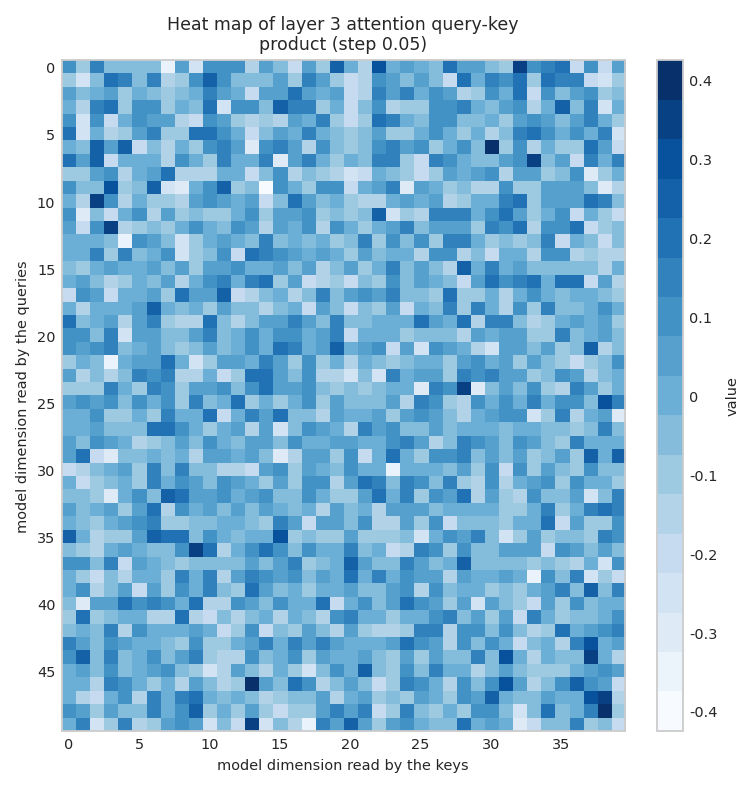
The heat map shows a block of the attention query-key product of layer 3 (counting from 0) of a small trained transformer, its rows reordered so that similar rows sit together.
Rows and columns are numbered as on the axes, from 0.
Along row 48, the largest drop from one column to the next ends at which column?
39
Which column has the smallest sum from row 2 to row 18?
20
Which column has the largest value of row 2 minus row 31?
16
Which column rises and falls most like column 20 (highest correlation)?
8
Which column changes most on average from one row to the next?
3
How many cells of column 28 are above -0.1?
38
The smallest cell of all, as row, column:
9, 14
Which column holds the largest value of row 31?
21
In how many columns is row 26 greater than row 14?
19
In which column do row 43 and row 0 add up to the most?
37
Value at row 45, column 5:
0
